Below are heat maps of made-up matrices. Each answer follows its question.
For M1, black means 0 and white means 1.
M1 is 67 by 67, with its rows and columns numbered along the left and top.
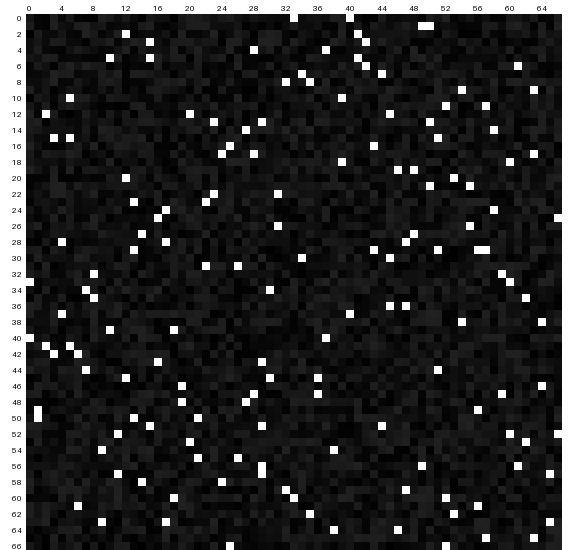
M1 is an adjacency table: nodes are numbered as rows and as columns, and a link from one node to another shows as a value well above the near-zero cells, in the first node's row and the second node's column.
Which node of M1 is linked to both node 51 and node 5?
node 15
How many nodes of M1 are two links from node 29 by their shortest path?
9
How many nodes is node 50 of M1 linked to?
3
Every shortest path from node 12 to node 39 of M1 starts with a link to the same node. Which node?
node 2
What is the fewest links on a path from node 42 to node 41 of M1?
4
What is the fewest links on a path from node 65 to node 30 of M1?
7
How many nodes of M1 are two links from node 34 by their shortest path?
2
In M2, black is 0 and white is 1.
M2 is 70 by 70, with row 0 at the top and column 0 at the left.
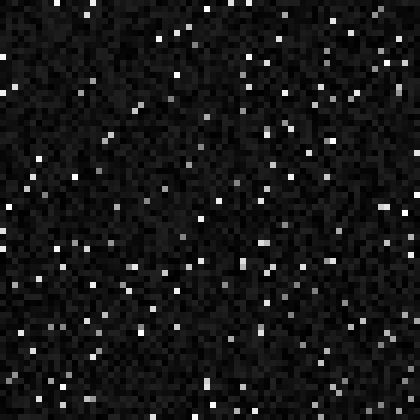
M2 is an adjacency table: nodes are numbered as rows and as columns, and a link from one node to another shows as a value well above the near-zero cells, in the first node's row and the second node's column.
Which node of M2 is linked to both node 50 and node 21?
node 44
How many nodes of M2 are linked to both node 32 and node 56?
0
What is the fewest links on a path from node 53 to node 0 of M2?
3
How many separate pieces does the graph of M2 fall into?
2
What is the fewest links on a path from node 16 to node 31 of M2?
5
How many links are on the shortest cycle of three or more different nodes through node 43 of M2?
4
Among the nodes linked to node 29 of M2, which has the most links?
node 54
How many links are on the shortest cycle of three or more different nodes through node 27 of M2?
4
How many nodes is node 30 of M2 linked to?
1
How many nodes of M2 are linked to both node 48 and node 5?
1
